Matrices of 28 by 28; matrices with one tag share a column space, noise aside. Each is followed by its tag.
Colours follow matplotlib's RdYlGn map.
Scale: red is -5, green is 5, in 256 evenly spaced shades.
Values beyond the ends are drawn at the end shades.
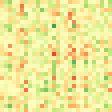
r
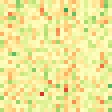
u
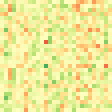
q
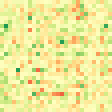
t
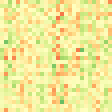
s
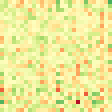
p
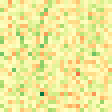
t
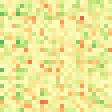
u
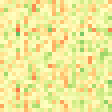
q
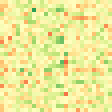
t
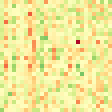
s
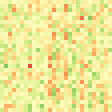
q
